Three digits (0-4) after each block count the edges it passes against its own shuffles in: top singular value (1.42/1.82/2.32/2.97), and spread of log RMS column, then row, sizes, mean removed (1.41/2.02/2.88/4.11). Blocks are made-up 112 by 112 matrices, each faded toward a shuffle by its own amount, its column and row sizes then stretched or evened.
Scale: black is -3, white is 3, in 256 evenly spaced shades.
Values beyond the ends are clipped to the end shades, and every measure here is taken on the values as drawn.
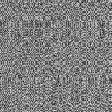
4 1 0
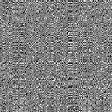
4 2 2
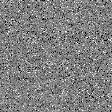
1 1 1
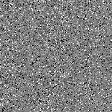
2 1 1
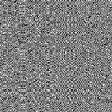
4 1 2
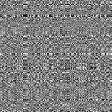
4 1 4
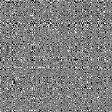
3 3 3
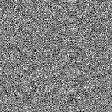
3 0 0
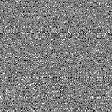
3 0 2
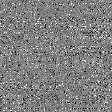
2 1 2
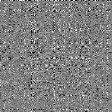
2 3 3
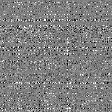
2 2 4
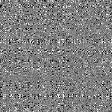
3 2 3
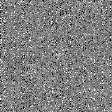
0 3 0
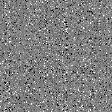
1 2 1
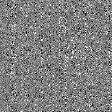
0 3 1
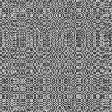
4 2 2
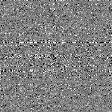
2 1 3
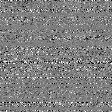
1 0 4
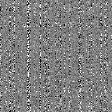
0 4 1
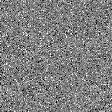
2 1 0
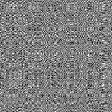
4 1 2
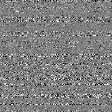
1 0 4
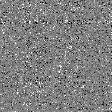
0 2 2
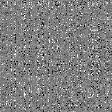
2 3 2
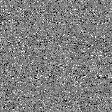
1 0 2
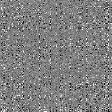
3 3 2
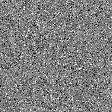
1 0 0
